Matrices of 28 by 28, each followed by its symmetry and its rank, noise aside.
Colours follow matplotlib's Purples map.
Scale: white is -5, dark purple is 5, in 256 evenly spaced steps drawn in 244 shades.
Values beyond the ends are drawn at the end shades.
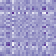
symmetric, rank two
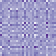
symmetric, rank two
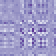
antisymmetric, rank two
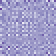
no symmetry, rank three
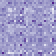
symmetric, rank four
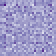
no symmetry, rank four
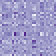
antisymmetric, rank two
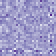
no symmetry, rank four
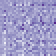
antisymmetric, rank four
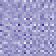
antisymmetric, rank two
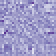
antisymmetric, rank four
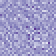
symmetric, rank four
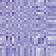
symmetric, rank two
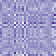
no symmetry, rank two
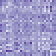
symmetric, rank three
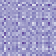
antisymmetric, rank two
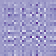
no symmetry, rank two
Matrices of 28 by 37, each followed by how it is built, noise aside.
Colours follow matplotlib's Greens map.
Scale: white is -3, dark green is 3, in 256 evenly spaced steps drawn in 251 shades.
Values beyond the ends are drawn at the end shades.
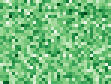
noise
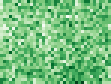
smooth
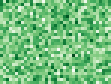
noise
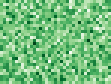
noise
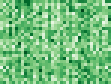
blocks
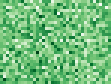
noise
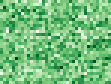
blocks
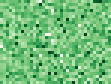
sparse
